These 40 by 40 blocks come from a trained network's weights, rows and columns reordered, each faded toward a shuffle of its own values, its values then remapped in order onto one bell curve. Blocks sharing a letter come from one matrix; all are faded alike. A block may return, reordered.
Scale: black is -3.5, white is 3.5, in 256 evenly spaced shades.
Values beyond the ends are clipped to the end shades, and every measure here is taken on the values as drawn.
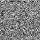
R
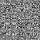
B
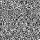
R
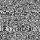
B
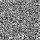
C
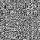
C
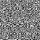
B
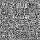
C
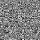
B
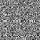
B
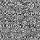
B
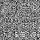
C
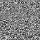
B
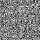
C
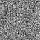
C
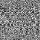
B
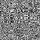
B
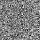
C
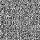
C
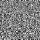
B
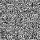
C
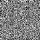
C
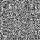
C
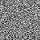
R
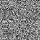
R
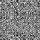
R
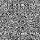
B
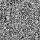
C
